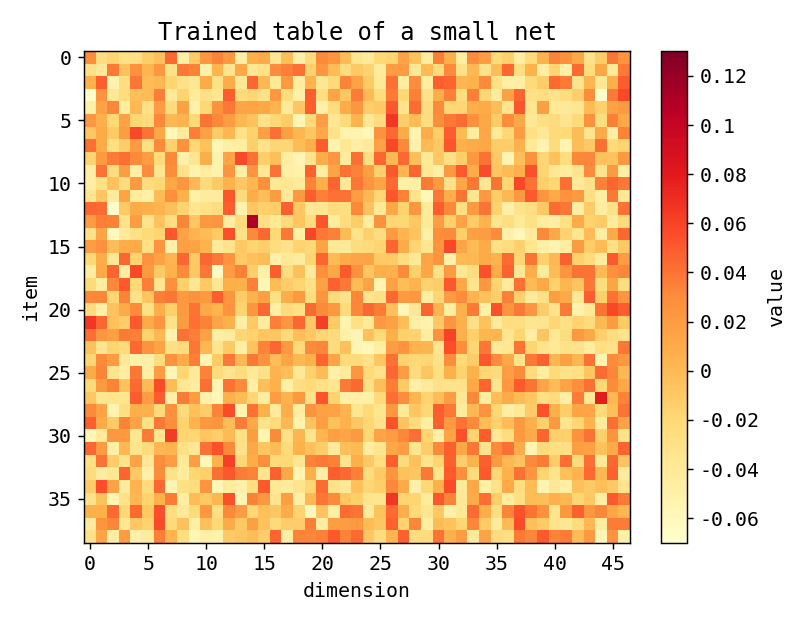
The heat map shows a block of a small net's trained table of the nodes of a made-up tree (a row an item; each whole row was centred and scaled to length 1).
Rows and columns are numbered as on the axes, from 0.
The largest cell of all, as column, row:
14, 13
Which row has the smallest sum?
34
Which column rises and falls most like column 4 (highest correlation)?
44
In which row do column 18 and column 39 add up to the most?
38
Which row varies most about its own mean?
9
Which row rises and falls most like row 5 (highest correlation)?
29
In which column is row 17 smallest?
11
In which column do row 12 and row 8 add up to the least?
36
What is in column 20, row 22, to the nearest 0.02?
-0.02
